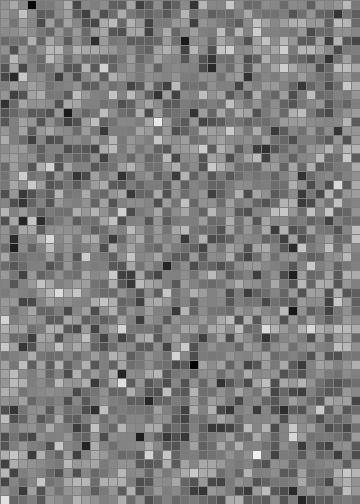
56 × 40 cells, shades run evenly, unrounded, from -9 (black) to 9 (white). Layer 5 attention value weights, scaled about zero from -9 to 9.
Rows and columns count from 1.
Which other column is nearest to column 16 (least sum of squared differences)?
27
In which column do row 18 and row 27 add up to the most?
6
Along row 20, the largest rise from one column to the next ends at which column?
21
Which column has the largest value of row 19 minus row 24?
15
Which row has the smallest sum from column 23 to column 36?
56
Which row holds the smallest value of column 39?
48
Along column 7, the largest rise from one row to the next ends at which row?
39
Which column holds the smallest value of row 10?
34
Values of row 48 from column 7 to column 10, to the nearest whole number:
0 0 -5 -3
